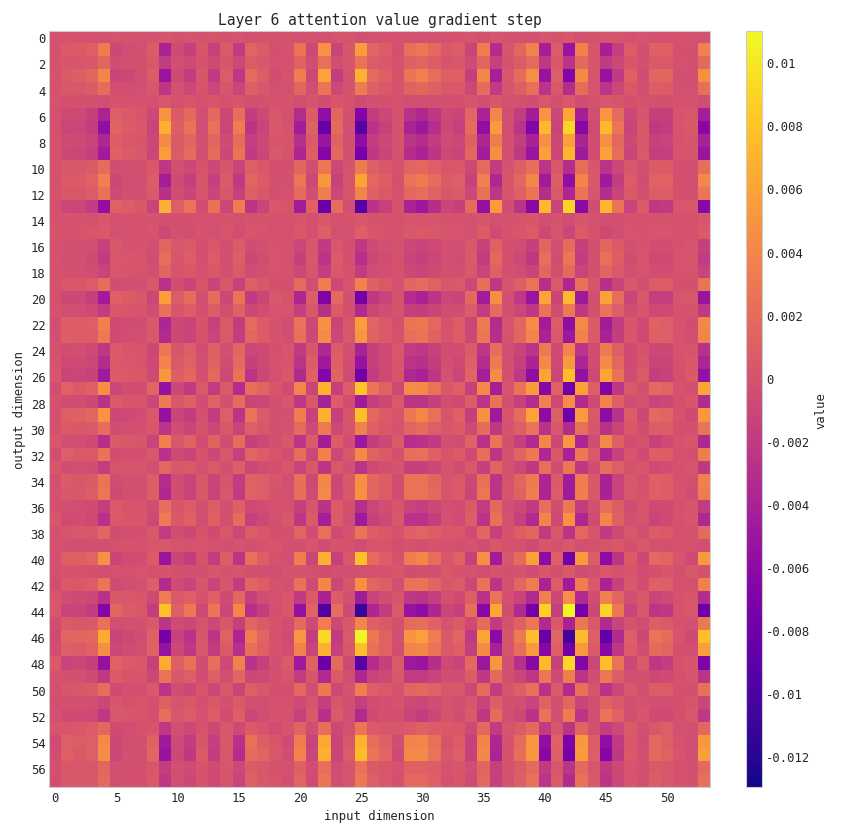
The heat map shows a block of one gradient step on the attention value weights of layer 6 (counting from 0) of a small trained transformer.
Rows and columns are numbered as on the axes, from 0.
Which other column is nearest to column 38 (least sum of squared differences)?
26
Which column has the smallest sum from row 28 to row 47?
42
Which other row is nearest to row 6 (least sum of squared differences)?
8
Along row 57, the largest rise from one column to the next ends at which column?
43
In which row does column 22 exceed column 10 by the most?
46
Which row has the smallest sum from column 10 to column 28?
44
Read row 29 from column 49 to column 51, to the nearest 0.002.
0.002 0.002 0
